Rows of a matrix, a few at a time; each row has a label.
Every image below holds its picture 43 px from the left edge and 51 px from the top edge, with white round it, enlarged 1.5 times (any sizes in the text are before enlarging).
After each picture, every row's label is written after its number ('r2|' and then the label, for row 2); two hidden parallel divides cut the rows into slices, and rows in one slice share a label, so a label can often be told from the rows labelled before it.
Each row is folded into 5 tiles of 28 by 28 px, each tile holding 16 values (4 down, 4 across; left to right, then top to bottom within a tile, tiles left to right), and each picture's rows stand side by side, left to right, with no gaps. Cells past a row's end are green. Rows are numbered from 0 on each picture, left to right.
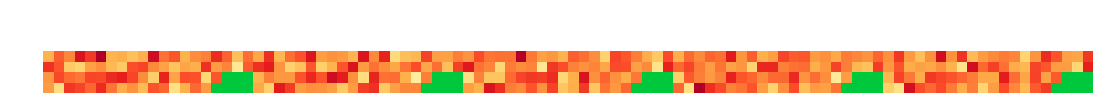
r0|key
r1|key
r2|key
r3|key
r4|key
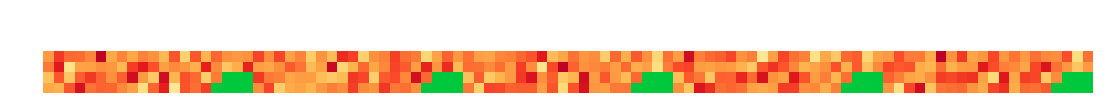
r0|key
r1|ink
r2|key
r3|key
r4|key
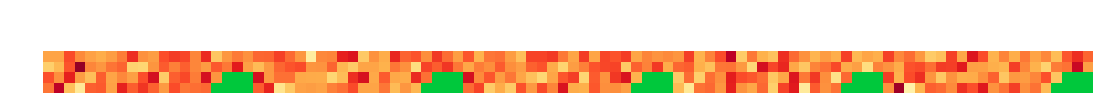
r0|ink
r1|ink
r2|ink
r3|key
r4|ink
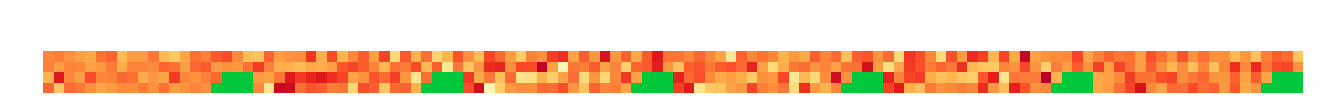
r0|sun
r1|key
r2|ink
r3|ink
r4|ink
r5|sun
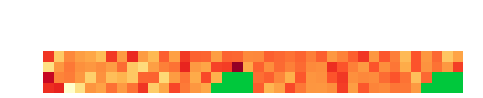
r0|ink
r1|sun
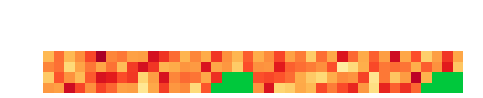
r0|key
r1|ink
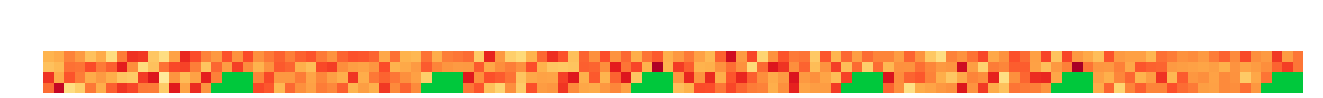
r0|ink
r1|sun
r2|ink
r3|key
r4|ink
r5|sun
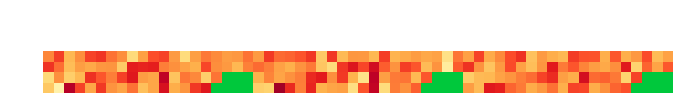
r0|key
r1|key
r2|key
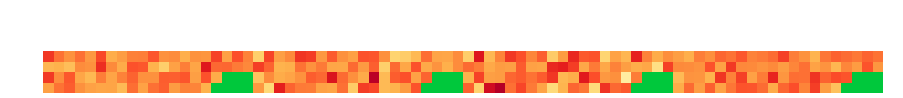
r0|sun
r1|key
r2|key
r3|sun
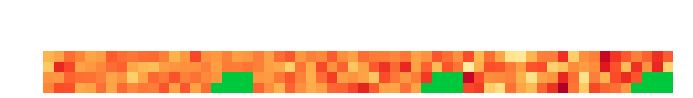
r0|sun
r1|sun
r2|ink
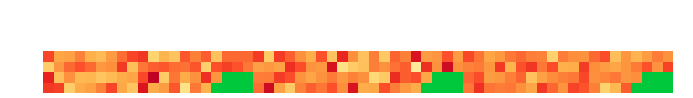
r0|ink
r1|ink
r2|sun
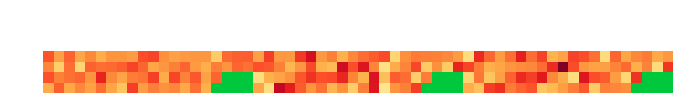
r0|sun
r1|key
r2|key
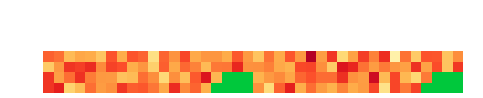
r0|ink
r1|key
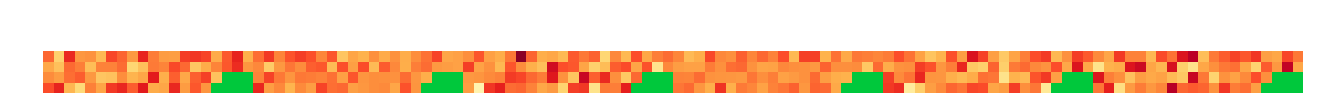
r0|ink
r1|sun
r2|key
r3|sun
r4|ink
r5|ink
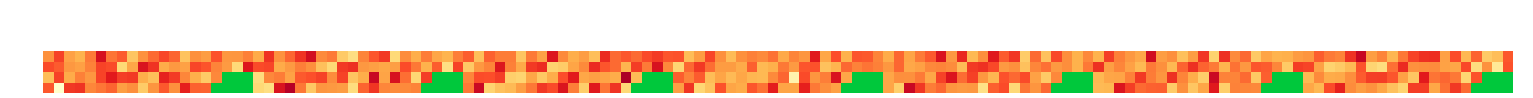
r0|key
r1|key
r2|ink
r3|ink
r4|key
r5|key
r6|key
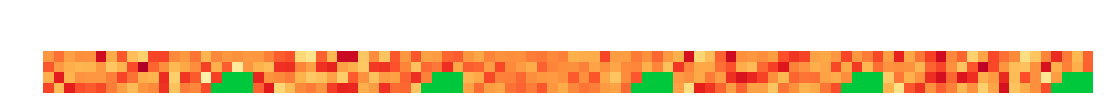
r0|key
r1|ink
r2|sun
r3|key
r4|key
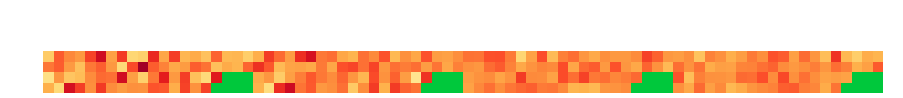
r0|key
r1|key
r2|sun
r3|sun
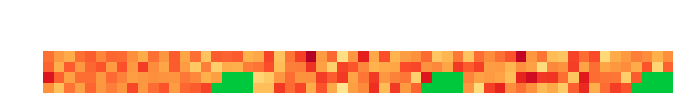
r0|sun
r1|key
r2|key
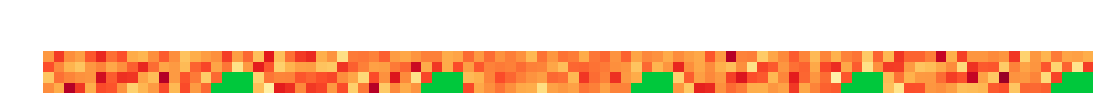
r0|key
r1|key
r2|sun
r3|key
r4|key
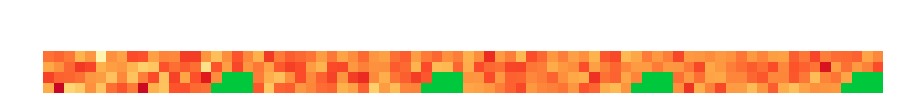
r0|ink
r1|sun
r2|sun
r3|sun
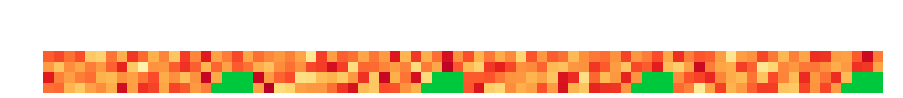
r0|ink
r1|ink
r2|ink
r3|ink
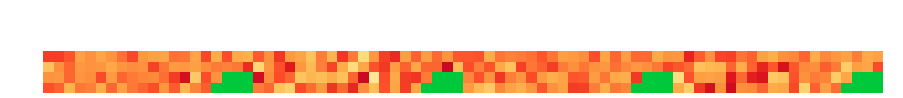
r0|sun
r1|ink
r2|sun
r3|key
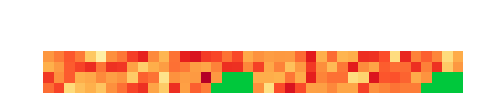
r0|ink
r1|key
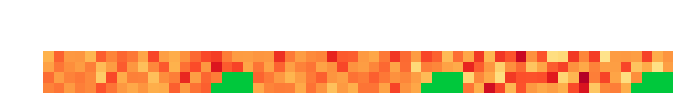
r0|sun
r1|sun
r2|key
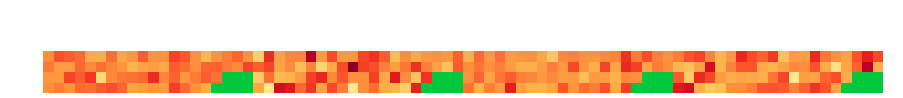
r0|sun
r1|key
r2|sun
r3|ink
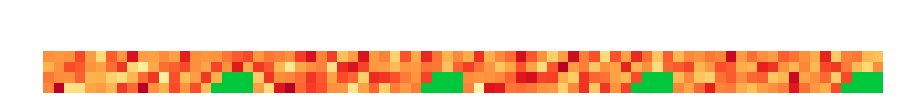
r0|ink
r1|key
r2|key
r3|key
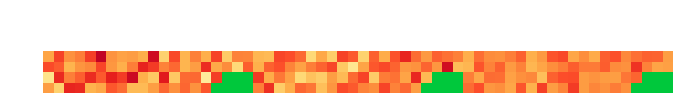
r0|key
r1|ink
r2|sun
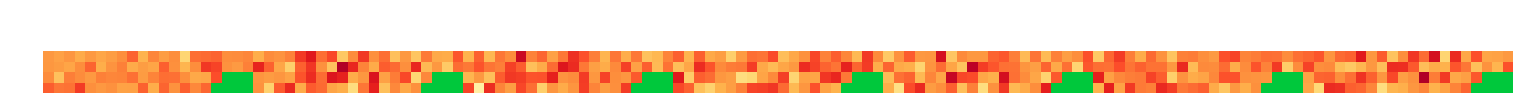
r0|sun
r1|key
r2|key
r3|ink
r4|key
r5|sun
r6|key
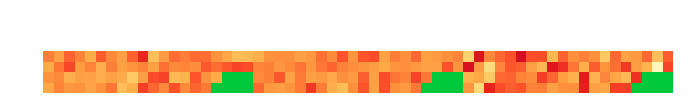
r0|sun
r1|sun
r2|key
